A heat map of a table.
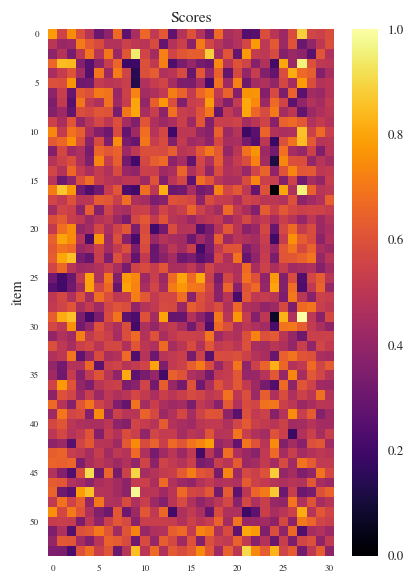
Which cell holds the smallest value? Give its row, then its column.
16, 24
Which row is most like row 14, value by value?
9
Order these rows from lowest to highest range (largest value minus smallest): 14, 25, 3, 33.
14, 33, 25, 3
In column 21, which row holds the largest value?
53
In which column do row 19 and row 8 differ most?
8
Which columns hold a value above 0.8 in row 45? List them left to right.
4, 9, 24
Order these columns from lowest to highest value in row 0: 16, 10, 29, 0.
16, 29, 10, 0
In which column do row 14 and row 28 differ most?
26
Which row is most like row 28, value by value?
50
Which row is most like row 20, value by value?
22
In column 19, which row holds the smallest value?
4
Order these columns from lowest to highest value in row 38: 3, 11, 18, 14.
18, 14, 11, 3
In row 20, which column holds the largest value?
2
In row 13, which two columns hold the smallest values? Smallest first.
24, 9
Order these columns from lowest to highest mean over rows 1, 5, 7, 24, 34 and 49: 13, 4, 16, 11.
13, 4, 16, 11
